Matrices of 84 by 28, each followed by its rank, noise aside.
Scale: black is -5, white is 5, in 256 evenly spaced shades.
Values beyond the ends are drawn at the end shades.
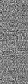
eight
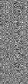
eight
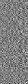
eight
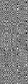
four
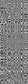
four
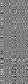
three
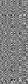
three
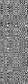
four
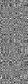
four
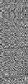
six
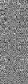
eight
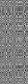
three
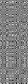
three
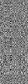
six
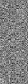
eight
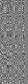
four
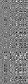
four
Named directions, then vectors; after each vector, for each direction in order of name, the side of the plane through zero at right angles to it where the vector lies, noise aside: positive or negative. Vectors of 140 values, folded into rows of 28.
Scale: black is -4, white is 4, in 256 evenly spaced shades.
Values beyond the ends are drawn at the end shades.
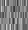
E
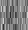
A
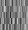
positive, negative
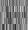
positive, negative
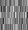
negative, negative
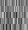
positive, negative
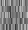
positive, negative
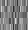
positive, positive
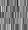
positive, positive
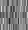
positive, positive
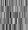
positive, negative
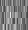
negative, positive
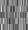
positive, positive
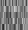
positive, negative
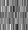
positive, positive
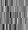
positive, negative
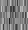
positive, positive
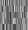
positive, negative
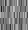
negative, negative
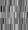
negative, negative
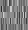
negative, negative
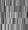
negative, positive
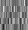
positive, negative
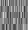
positive, negative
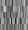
positive, negative
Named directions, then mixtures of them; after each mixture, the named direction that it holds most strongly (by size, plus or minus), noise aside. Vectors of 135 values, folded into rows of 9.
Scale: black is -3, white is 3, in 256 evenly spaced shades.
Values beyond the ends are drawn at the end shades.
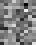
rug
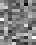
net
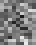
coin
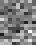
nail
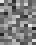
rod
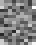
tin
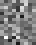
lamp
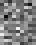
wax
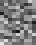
nail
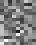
wax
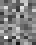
lamp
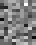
net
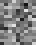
rug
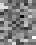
net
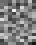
tin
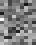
nail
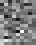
wax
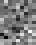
nail
